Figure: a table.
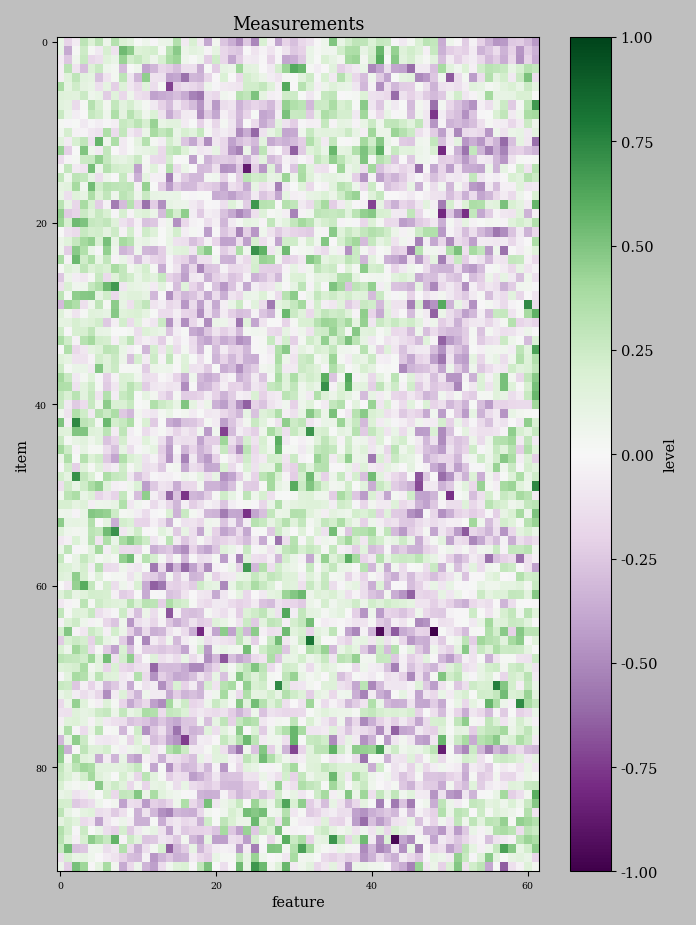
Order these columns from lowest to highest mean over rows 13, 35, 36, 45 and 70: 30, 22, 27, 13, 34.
22, 13, 27, 30, 34
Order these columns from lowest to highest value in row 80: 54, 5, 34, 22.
54, 22, 5, 34
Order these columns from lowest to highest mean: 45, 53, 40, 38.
45, 53, 40, 38
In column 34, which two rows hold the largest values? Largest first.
38, 37
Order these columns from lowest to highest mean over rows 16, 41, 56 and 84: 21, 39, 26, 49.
21, 49, 26, 39
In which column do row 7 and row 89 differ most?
39
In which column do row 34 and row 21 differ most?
61
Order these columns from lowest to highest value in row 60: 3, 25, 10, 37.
37, 10, 25, 3
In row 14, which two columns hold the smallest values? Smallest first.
24, 46
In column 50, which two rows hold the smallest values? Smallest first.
50, 4
